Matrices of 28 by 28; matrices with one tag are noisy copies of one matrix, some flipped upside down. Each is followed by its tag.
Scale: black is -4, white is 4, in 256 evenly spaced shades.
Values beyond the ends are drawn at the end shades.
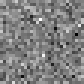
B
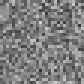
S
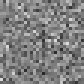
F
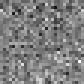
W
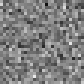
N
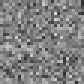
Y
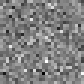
S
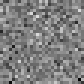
S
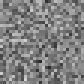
W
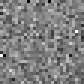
F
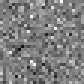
W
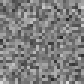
B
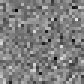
B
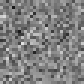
S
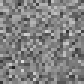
F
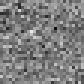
Y
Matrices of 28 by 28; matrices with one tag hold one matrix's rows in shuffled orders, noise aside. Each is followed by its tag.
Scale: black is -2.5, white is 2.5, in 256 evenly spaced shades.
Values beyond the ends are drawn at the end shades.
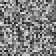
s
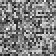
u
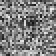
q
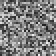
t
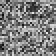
q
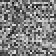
u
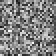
s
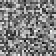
t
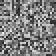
s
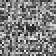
q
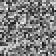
t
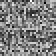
q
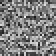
q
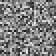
s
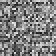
u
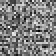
u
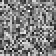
s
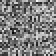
u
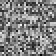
q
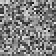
s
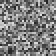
t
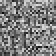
u
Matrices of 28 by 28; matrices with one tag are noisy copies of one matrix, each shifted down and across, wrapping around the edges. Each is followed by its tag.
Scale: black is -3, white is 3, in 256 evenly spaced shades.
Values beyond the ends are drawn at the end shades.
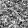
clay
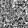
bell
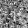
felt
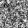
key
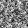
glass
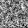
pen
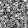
key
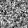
pen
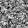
clay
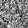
key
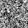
key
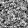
clay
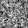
key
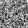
pen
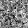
felt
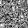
bell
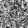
felt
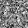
bell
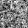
felt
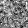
felt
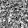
bell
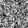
key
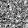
bell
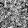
felt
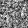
bell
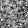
felt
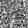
bell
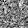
bell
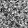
key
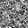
clay
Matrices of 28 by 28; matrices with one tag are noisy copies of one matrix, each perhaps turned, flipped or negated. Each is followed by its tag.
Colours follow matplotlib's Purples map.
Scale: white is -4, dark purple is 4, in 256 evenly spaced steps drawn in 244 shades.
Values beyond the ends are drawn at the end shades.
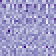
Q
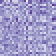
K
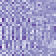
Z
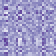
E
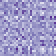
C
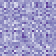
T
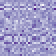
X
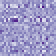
E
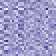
Q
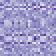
X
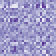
E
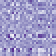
E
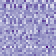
Q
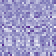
K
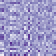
K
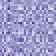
T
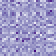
C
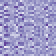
Q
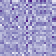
K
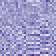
Z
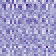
Q
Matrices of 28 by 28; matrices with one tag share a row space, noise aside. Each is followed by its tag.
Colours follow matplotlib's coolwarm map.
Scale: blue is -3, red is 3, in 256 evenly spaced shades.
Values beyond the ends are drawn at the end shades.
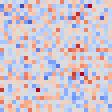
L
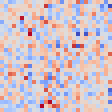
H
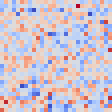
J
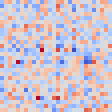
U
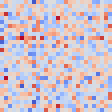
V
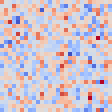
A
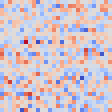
L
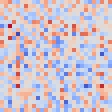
U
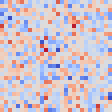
H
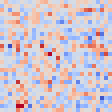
A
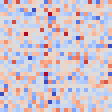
H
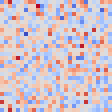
L
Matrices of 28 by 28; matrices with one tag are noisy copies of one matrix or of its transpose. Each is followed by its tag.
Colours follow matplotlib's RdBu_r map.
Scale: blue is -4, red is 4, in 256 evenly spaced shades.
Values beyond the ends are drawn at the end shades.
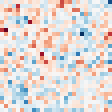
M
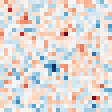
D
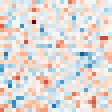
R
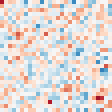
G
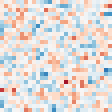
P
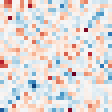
M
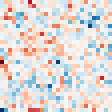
M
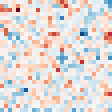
M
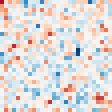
G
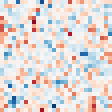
R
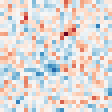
D
